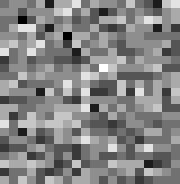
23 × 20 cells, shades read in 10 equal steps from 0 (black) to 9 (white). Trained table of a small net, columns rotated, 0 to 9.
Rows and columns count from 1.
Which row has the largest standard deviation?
12
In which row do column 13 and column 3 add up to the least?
17
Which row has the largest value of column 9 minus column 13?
16
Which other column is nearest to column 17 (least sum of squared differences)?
18
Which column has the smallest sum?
19
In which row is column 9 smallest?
7
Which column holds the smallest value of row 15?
2
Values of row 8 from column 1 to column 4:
2 4 5 3
